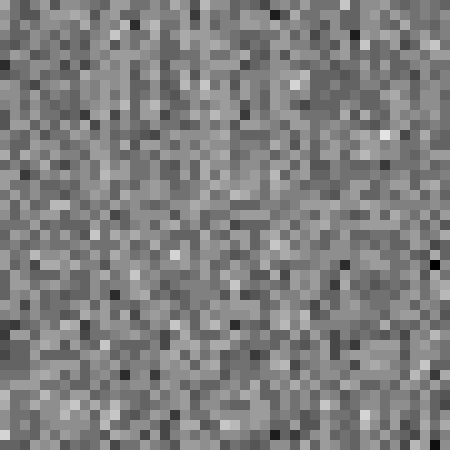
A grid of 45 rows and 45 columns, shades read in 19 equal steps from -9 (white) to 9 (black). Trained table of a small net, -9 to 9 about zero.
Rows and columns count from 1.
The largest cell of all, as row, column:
27, 44
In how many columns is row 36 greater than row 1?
18
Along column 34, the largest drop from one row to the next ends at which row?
21
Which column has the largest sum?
36
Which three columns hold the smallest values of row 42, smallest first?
37, 12, 7
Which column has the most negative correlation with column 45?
29
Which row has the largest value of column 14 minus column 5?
3
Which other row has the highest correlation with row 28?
6
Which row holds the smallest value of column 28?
25
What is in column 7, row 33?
-4
